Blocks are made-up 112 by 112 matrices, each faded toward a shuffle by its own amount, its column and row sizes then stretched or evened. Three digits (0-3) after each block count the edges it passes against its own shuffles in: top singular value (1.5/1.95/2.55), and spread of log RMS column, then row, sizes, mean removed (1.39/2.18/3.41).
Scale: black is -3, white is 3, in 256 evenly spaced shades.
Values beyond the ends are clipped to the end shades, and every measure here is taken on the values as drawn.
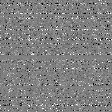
0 1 3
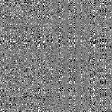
2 3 2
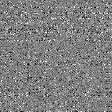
1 0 2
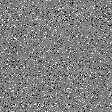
0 0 2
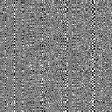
3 3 1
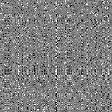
3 2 1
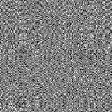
3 1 0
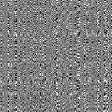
3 3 0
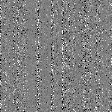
0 3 0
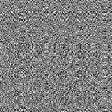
3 1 2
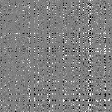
3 3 2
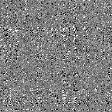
1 2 2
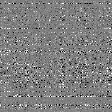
1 2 3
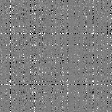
2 3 2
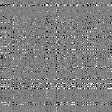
3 2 3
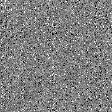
0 2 0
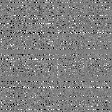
0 2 3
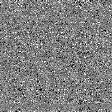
0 1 2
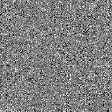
1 2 1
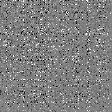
1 2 2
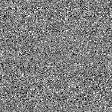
0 0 2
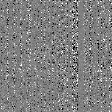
0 3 1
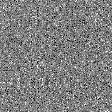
1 1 1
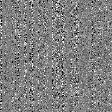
0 3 0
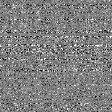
1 0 3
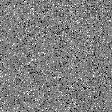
1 1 0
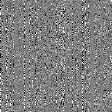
0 3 1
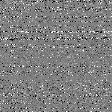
1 1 3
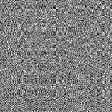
3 1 0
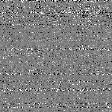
0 1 3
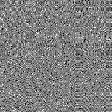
3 0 0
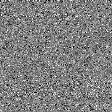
0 0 2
